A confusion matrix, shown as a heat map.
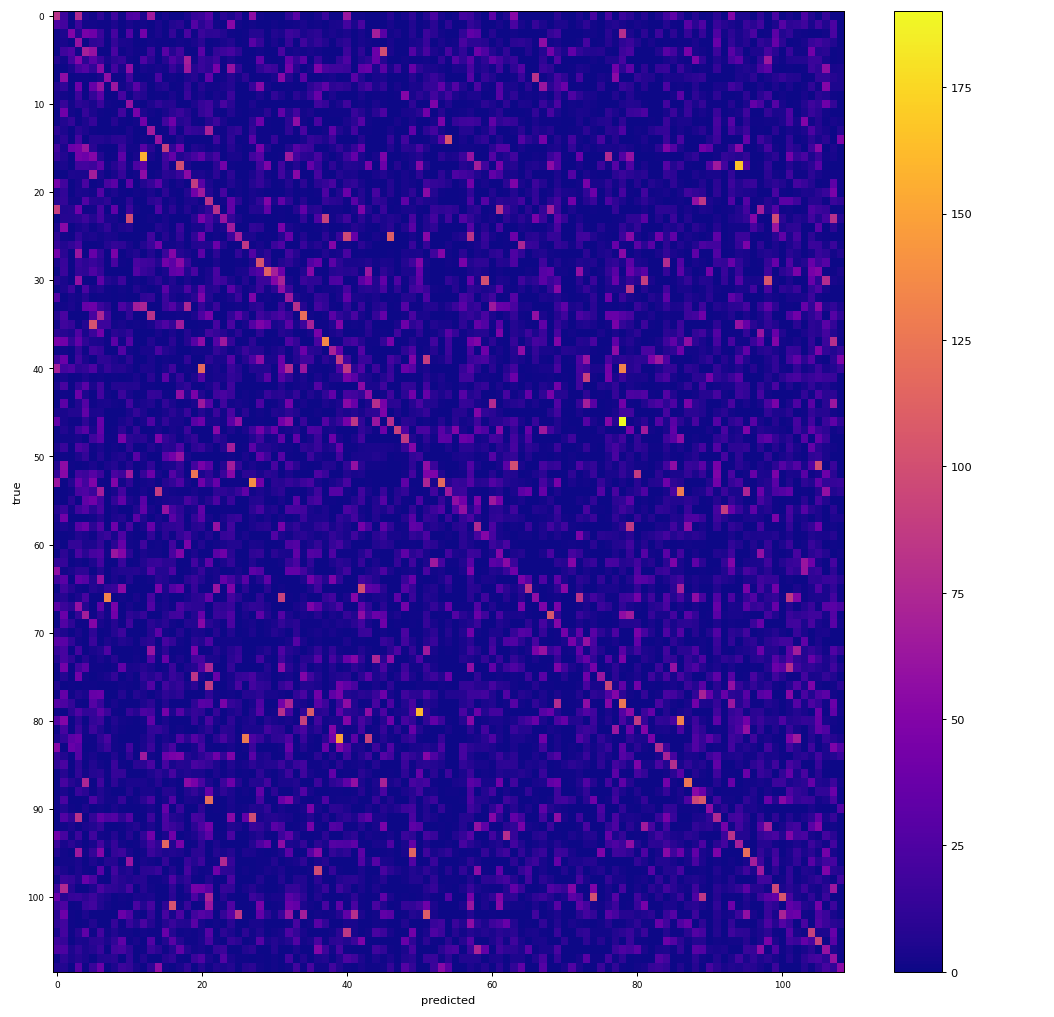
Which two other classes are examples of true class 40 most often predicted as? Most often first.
78, 20
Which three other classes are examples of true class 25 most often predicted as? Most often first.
46, 40, 57
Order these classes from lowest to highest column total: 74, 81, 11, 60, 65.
11, 65, 74, 81, 60
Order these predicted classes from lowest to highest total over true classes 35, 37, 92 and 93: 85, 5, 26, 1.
26, 85, 1, 5
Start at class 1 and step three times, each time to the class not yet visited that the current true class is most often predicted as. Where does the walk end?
107
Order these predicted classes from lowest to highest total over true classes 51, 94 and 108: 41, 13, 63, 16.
16, 13, 41, 63
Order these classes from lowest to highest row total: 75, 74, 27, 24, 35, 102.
24, 27, 75, 74, 35, 102
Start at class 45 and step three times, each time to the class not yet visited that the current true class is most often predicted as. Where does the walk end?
50
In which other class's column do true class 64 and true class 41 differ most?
73
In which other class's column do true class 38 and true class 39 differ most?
51
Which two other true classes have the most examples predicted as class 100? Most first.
102, 89
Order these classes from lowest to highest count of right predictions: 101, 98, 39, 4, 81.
98, 101, 81, 4, 39
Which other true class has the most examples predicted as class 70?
65
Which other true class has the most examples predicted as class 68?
22
